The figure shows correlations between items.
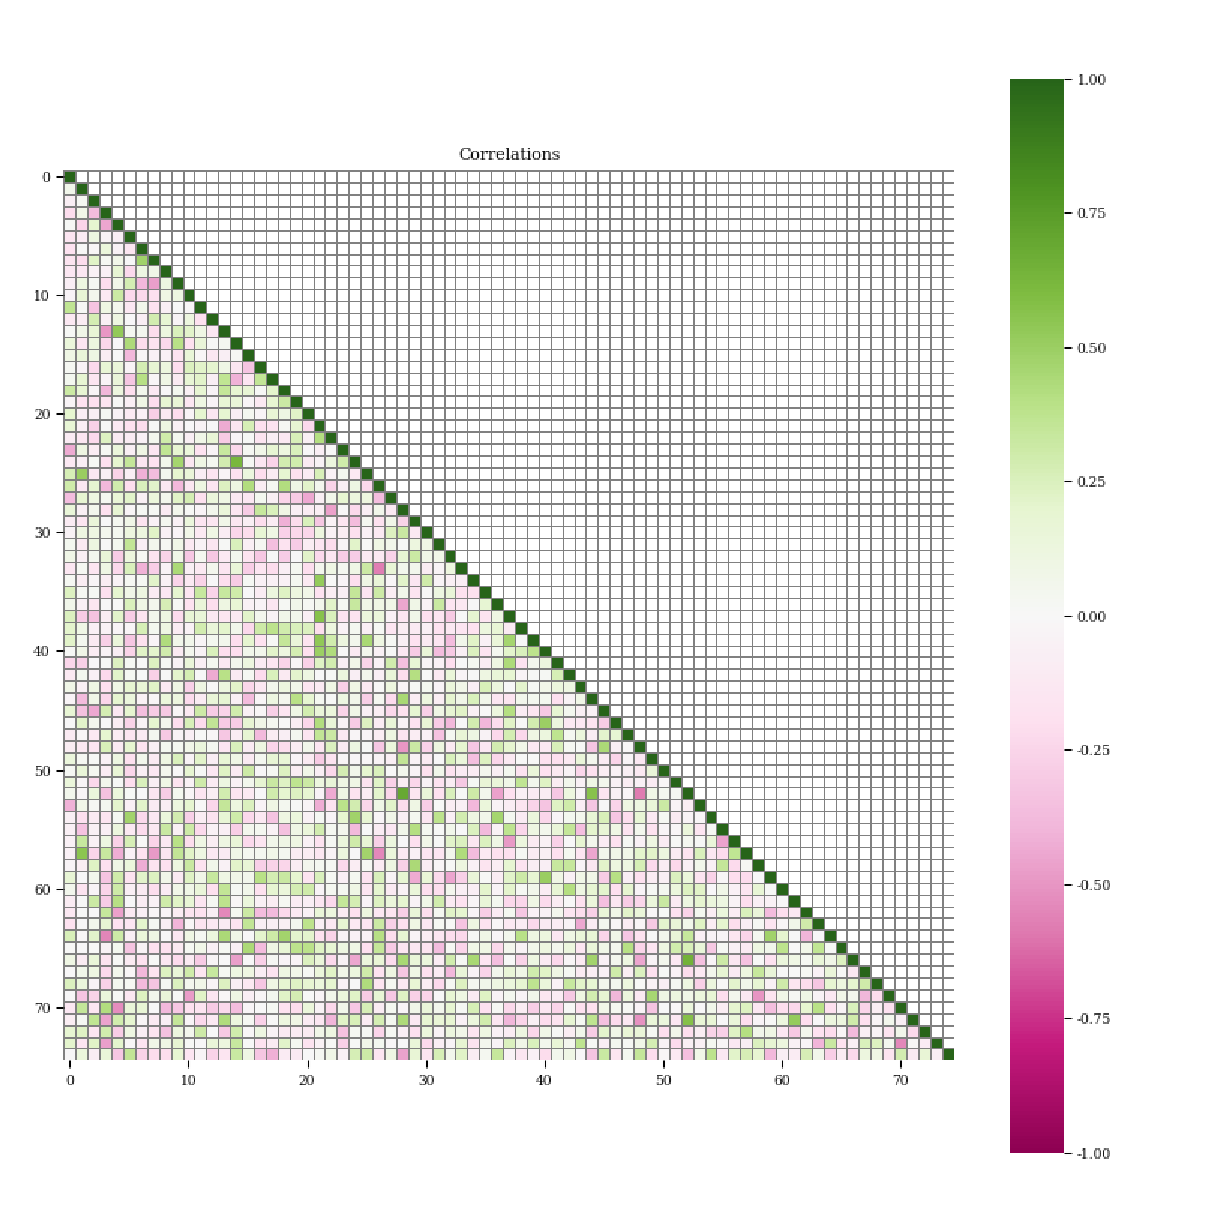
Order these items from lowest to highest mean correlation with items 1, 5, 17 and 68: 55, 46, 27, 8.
55, 8, 46, 27
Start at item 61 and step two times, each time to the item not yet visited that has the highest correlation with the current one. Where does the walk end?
52
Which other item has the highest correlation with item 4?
13
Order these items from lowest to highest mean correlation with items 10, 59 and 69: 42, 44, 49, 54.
54, 42, 44, 49
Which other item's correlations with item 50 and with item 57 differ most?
26
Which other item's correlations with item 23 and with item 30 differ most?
53
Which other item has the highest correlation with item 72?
57
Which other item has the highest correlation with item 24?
14
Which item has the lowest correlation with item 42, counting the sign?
12
